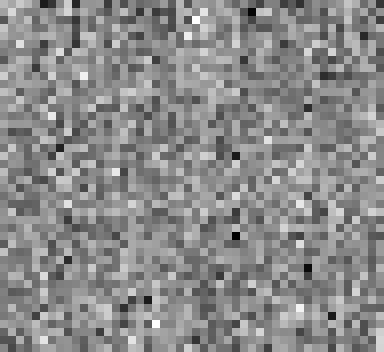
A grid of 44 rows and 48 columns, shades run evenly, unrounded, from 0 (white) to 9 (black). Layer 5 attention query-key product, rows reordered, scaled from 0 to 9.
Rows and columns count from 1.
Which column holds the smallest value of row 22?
15
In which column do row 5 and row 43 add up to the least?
6
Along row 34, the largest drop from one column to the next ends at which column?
40
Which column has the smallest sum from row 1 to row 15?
26
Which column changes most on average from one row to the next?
30
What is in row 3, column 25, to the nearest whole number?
0
